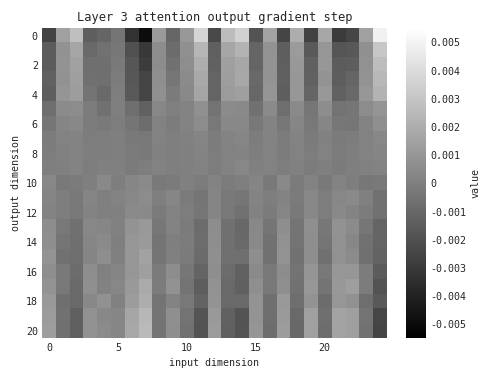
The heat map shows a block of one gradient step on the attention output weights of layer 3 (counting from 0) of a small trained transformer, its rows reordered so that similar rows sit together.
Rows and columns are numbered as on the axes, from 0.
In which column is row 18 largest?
7
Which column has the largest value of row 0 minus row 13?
24
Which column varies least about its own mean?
5
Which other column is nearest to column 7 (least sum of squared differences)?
6
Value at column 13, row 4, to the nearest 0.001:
0.001
